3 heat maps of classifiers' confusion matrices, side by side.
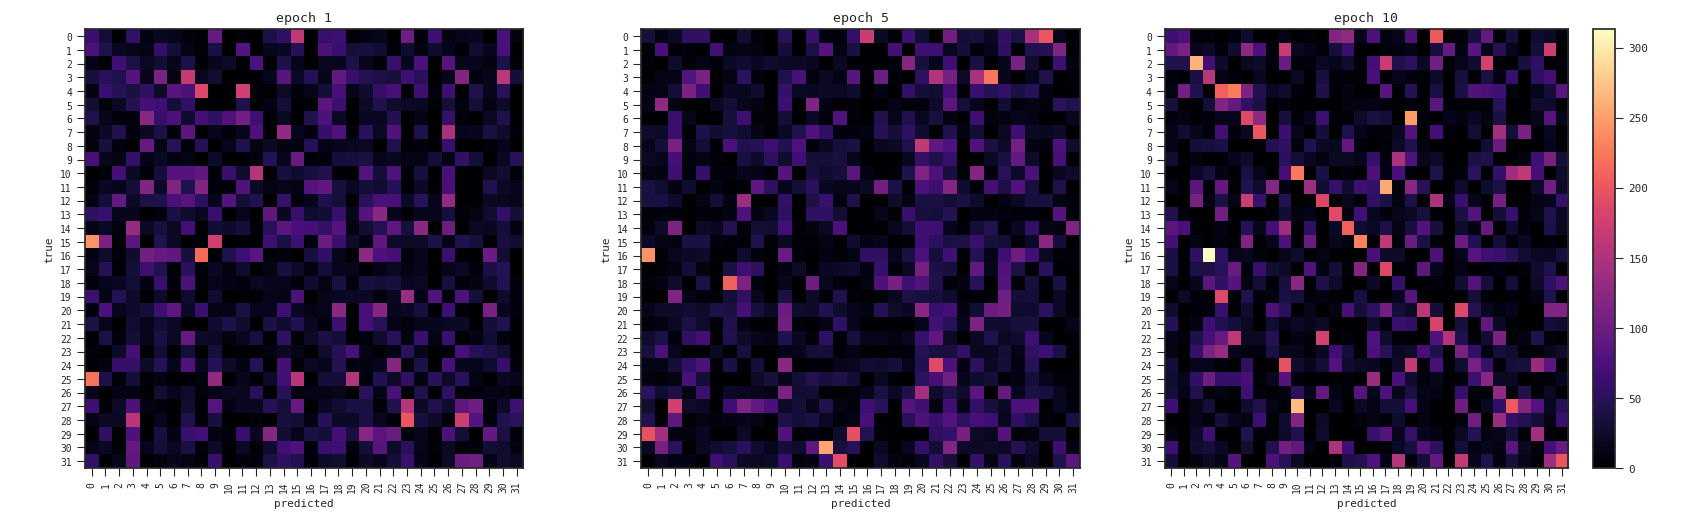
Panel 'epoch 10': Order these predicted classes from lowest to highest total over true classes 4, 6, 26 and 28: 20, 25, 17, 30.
20, 25, 30, 17
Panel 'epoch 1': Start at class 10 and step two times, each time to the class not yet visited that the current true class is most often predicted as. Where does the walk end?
26
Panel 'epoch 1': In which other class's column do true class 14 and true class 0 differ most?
24
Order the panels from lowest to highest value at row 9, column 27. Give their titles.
epoch 10, epoch 1, epoch 5
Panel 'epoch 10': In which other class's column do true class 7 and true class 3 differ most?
26
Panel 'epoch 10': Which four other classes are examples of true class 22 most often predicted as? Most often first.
12, 5, 26, 4
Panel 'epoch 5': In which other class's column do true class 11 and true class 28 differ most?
17
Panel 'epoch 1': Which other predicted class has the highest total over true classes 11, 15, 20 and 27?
0
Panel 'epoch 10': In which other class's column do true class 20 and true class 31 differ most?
18
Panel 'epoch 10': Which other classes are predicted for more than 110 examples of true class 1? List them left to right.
6, 9, 30
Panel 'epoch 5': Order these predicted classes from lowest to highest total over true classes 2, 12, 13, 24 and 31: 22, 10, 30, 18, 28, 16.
16, 18, 28, 30, 22, 10
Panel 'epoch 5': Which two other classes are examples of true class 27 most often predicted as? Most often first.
2, 7
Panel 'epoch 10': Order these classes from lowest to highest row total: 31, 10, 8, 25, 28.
8, 28, 25, 10, 31
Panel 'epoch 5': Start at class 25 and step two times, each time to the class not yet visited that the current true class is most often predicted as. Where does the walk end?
21
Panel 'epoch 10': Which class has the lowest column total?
22
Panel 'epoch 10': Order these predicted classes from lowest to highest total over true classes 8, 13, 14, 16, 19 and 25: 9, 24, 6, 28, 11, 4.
28, 11, 6, 24, 9, 4
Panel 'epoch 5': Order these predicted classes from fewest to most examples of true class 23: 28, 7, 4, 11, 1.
4, 11, 7, 28, 1
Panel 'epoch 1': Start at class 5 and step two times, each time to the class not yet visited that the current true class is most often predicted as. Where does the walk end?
4
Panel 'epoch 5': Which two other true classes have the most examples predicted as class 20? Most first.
8, 26
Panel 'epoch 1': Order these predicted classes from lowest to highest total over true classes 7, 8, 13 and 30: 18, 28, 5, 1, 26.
28, 5, 1, 18, 26
